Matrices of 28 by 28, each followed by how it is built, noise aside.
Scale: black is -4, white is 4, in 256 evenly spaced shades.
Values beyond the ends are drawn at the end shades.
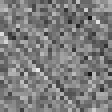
Toeplitz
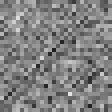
Hankel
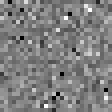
sparse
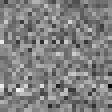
uneven rows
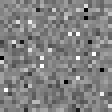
sparse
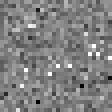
sparse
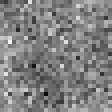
smooth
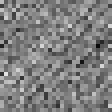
Hankel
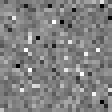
sparse
